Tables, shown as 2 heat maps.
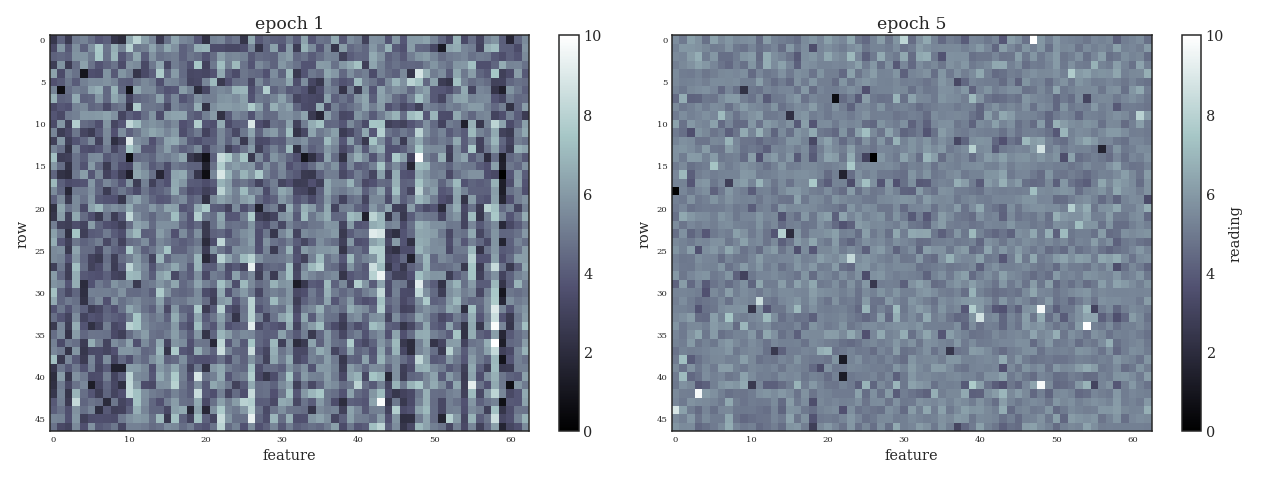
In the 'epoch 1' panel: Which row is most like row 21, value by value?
40
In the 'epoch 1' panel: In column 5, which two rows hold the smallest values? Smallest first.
41, 34
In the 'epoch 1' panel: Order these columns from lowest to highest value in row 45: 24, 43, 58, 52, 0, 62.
24, 0, 43, 62, 52, 58
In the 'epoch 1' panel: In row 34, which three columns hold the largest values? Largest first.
58, 26, 10
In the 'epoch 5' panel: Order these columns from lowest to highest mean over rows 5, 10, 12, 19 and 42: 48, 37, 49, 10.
37, 49, 10, 48
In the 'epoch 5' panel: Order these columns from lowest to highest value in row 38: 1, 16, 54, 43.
54, 16, 43, 1
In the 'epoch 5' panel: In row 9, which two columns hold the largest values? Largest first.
61, 6
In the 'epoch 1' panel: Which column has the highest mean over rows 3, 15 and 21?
22
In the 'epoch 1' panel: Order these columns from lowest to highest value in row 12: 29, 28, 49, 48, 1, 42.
28, 29, 49, 1, 48, 42
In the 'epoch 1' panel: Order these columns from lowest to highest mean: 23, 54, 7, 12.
54, 7, 23, 12
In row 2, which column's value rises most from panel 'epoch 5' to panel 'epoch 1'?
6
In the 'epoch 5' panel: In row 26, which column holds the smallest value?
43
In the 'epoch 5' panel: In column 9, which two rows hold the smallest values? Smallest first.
6, 28
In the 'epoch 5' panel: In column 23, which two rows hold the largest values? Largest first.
26, 15
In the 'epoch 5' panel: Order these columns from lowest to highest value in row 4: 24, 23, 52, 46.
24, 46, 23, 52
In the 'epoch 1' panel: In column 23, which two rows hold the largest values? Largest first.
14, 16
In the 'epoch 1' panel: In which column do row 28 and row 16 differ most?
10
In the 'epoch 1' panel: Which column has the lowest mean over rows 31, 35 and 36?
59
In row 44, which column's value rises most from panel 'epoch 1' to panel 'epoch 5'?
0
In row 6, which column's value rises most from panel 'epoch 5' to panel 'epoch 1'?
25
